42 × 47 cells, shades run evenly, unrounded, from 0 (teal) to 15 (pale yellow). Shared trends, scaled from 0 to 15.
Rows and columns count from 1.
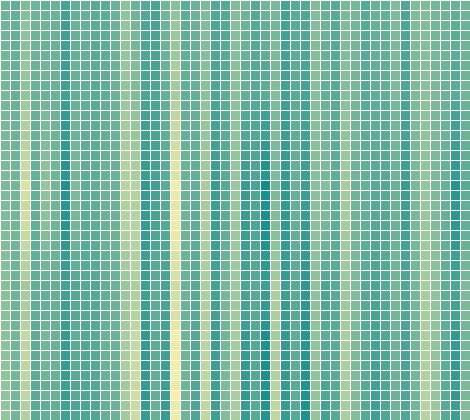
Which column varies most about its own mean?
18
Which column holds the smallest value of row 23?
27
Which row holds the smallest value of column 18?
1
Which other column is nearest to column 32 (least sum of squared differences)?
44
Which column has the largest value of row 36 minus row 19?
28
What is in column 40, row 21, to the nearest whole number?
6
